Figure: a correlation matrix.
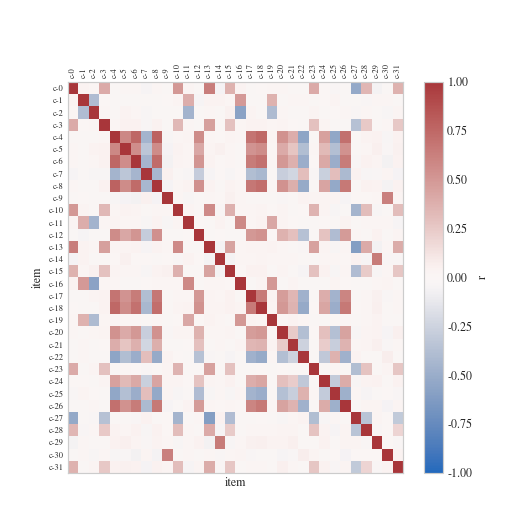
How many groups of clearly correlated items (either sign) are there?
5
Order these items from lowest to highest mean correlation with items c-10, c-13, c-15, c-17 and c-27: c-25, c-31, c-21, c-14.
c-25, c-14, c-21, c-31
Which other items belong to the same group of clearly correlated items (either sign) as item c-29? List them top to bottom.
c-14
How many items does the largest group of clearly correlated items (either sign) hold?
14
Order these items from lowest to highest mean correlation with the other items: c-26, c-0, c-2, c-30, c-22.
c-22, c-2, c-30, c-0, c-26
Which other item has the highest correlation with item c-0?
c-13
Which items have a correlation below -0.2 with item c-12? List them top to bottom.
c-7, c-22, c-25
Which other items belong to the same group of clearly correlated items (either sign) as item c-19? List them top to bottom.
c-1, c-2, c-11, c-16
